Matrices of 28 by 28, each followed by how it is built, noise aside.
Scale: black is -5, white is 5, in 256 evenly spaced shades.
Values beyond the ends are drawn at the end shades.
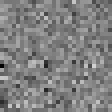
low rank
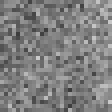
smooth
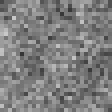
smooth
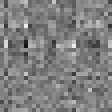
low rank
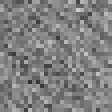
Toeplitz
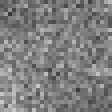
smooth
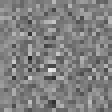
low rank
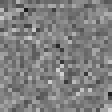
banded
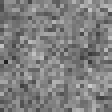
smooth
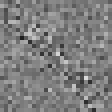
banded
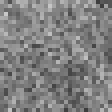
smooth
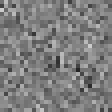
banded
